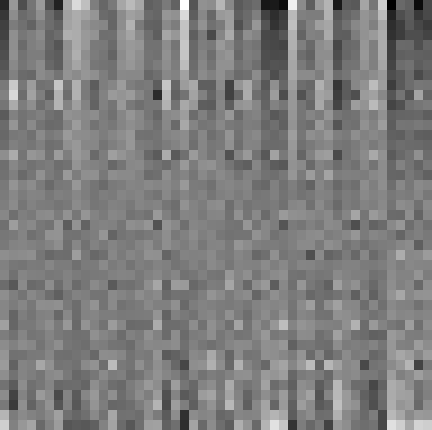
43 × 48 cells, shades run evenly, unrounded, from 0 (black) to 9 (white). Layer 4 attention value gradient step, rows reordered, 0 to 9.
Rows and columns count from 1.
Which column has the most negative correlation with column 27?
15
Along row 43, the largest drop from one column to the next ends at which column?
33
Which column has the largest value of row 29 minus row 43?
21
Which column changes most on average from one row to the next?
47
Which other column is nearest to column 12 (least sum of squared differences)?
29
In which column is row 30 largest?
45
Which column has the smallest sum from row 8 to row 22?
44
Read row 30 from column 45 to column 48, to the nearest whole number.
6 5 5 5
